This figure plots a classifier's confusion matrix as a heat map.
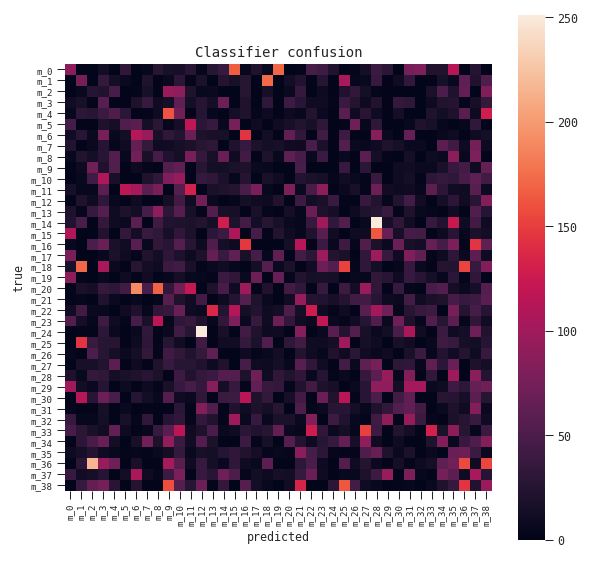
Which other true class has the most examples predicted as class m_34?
m_37
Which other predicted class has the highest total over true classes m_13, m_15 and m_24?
m_12
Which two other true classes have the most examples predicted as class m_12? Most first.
m_24, m_31
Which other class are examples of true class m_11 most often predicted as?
m_5
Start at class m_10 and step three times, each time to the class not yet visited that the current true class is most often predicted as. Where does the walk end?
m_28
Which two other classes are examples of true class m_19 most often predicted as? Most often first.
m_0, m_17
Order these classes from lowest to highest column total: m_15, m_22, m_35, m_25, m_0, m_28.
m_0, m_22, m_15, m_25, m_35, m_28
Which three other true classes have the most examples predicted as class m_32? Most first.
m_29, m_0, m_17
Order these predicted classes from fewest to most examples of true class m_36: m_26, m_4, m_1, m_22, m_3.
m_26, m_1, m_22, m_4, m_3
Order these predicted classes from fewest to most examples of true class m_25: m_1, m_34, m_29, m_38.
m_29, m_38, m_34, m_1
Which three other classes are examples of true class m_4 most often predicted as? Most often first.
m_9, m_38, m_10
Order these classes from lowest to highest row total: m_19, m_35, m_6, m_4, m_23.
m_19, m_35, m_4, m_6, m_23
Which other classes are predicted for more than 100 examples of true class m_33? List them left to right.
m_10, m_22, m_27
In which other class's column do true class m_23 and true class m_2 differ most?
m_8
